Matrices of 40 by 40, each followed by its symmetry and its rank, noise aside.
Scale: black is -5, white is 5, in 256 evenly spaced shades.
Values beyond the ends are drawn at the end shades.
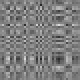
symmetric, rank one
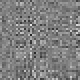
no symmetry, rank three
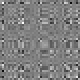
symmetric, rank two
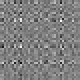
no symmetry, rank two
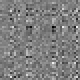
no symmetry, rank three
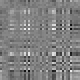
symmetric, rank one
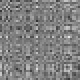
symmetric, rank three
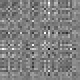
symmetric, rank three
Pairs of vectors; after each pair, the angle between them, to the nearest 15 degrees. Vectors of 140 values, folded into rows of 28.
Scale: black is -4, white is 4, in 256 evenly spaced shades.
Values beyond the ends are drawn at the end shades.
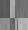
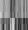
150 degrees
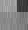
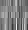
75 degrees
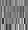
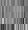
135 degrees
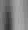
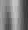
75 degrees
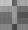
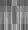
135 degrees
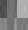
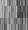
135 degrees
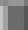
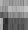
90 degrees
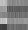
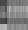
165 degrees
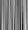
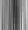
105 degrees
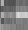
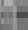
150 degrees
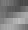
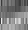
30 degrees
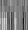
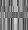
60 degrees
